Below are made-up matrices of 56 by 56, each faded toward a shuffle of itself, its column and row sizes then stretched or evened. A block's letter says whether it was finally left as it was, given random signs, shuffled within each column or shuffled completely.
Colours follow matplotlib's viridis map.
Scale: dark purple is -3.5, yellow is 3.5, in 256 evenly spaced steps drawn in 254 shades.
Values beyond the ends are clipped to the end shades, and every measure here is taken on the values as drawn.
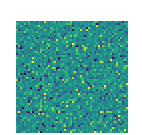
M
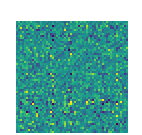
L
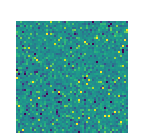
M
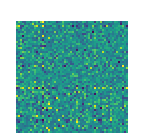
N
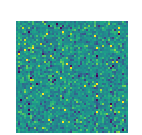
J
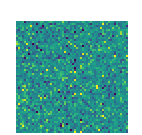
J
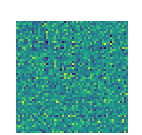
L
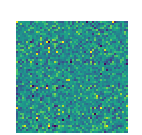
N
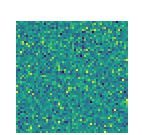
M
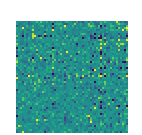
L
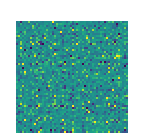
N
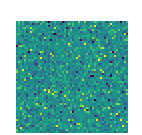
M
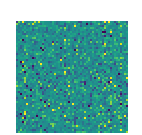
J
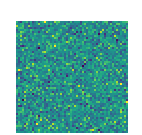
M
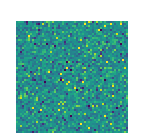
M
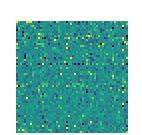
L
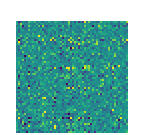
N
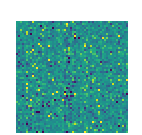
J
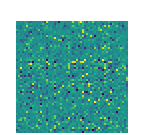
N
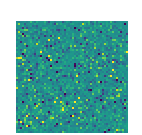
M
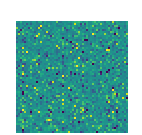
J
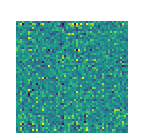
N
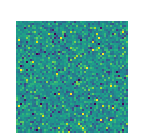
M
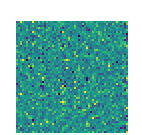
J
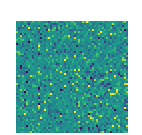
J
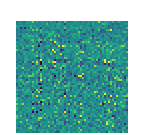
L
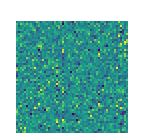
J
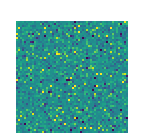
M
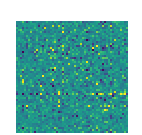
N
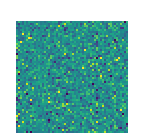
J
